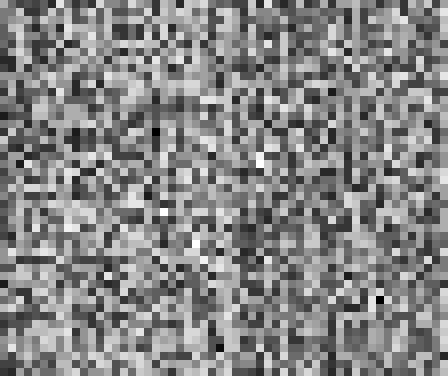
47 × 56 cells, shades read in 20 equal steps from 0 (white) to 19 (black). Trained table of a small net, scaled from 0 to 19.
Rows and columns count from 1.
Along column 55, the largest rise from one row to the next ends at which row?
25
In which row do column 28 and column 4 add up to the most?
14
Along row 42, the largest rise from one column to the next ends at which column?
10
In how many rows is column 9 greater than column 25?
17
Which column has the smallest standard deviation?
55
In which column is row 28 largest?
34
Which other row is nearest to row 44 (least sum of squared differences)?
43
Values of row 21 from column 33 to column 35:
0 4 9
